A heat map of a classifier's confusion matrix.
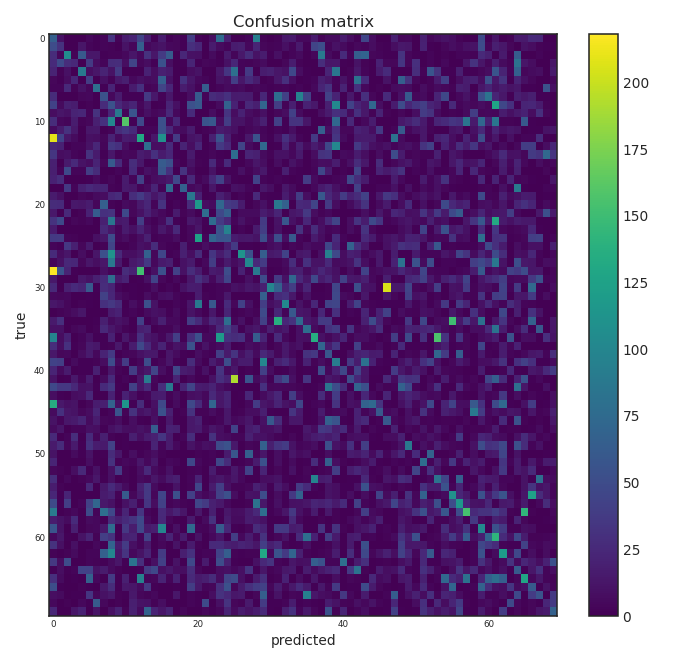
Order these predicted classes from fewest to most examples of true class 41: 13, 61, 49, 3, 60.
3, 49, 60, 61, 13
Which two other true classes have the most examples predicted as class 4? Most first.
2, 64
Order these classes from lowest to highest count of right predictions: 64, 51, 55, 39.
64, 51, 39, 55
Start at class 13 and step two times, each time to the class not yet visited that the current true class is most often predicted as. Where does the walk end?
29
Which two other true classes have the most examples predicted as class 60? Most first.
7, 65
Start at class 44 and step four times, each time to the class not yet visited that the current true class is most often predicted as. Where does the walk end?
15
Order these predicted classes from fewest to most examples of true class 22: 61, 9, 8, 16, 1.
9, 16, 1, 8, 61
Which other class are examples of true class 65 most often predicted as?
12
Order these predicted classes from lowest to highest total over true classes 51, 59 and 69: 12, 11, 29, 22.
22, 11, 12, 29
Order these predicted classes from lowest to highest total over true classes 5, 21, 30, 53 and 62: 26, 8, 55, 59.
26, 55, 59, 8
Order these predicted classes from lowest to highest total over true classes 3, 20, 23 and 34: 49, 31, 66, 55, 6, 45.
6, 45, 49, 66, 55, 31
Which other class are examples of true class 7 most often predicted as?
34
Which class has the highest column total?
0
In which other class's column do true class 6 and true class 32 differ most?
20
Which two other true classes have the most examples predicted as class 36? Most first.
53, 63
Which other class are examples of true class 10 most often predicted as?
8
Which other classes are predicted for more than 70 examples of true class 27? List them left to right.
8, 48, 61
